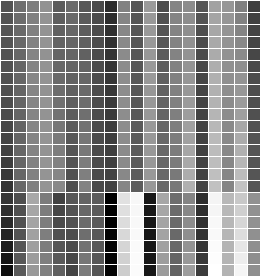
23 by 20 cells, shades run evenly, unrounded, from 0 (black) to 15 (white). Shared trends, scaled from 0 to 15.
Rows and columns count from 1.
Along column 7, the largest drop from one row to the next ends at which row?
17
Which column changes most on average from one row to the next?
11
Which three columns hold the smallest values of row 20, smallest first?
9, 12, 1
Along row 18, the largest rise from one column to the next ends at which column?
10
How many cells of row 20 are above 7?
10
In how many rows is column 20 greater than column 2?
7
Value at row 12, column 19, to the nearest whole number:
10
